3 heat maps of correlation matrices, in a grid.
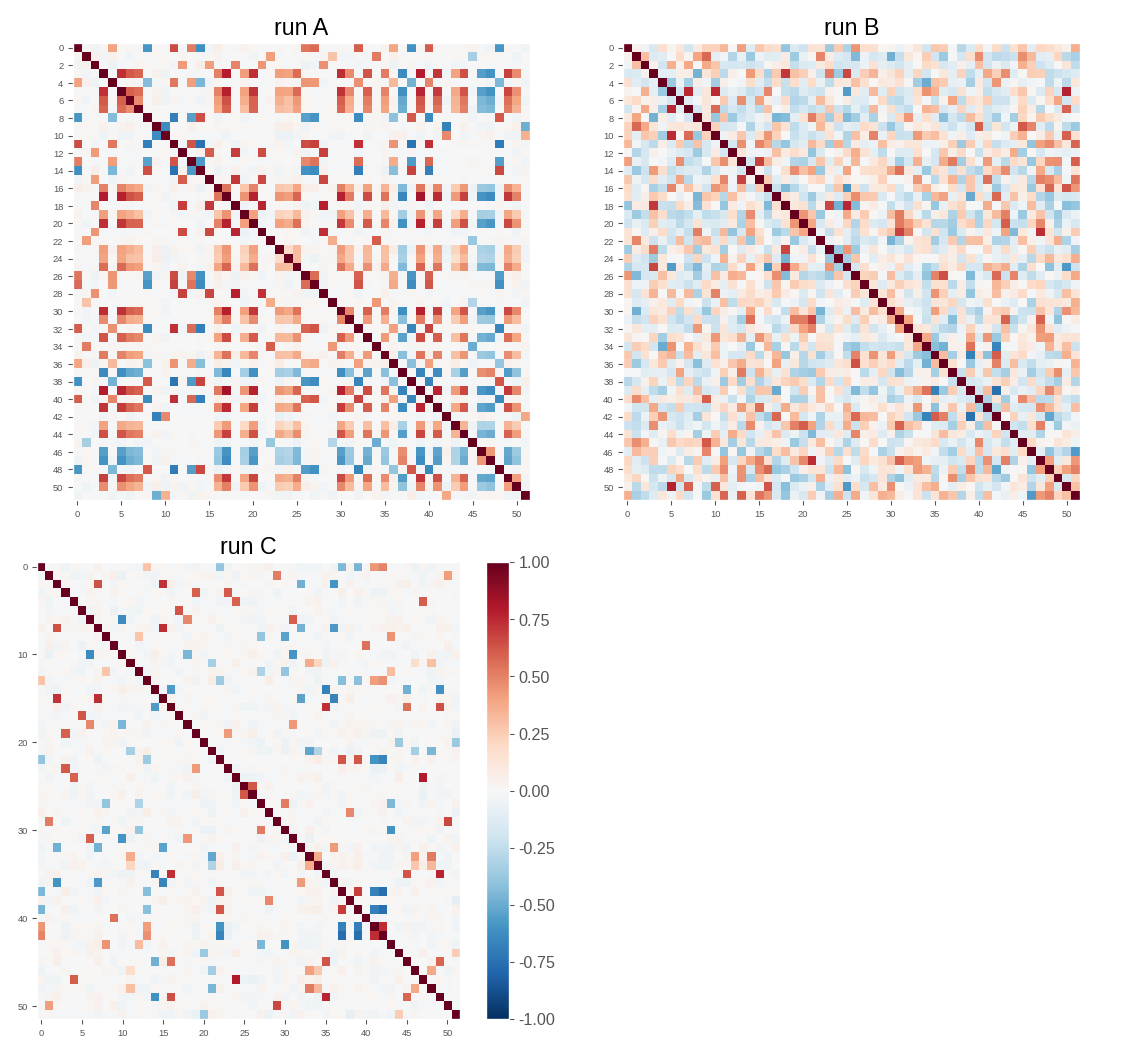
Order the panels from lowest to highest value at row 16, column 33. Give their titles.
run C, run B, run A
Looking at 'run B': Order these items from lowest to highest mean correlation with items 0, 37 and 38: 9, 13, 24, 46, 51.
46, 9, 24, 51, 13
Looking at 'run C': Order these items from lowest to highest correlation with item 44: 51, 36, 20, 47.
20, 36, 47, 51
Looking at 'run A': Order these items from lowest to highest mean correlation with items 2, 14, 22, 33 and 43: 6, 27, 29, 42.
27, 42, 29, 6
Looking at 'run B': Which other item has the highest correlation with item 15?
13
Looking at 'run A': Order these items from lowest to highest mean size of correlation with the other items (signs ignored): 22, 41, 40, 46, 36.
22, 36, 40, 46, 41
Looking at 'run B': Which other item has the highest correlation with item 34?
39
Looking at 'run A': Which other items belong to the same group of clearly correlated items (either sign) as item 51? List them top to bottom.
9, 10, 42
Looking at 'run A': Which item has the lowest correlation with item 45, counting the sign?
34
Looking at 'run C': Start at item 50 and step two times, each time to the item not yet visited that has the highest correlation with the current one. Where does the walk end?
1
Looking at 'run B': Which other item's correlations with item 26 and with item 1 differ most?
36
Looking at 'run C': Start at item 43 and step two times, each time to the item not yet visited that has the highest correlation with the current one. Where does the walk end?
12
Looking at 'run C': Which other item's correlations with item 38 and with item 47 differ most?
24
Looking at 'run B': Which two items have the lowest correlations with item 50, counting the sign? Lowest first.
25, 18
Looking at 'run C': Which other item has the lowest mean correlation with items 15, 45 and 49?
14
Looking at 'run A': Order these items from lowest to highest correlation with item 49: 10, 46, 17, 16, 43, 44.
46, 10, 43, 16, 44, 17
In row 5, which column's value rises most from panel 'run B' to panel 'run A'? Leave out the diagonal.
25
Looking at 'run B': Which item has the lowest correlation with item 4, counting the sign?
34
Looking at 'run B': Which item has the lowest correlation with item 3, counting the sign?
8
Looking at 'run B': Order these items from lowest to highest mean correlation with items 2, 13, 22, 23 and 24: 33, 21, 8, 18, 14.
14, 21, 8, 18, 33
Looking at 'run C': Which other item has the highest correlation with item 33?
48
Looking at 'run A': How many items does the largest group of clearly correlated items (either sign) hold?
24
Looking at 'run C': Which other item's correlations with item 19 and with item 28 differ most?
3
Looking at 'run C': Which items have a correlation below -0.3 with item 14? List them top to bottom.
16, 35, 45, 49
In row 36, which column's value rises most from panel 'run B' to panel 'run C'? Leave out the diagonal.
32
